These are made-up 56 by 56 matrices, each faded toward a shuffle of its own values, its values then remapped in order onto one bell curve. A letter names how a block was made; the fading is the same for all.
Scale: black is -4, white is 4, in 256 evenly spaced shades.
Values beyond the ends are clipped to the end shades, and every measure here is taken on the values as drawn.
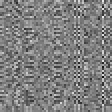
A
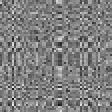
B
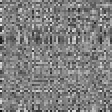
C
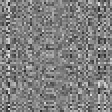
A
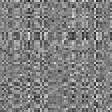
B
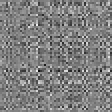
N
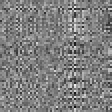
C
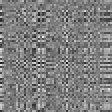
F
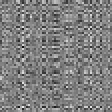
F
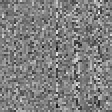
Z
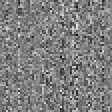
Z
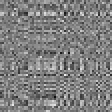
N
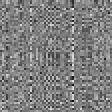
A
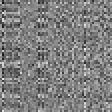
C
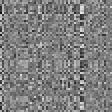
A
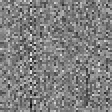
Z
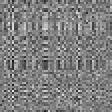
F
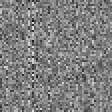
Z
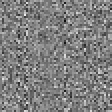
Z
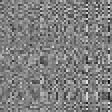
C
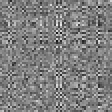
A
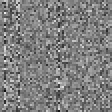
Z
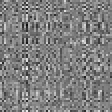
A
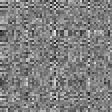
C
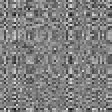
B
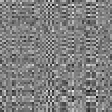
F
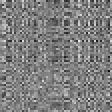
N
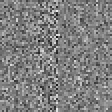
Z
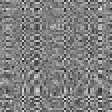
B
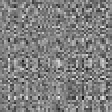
C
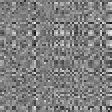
F
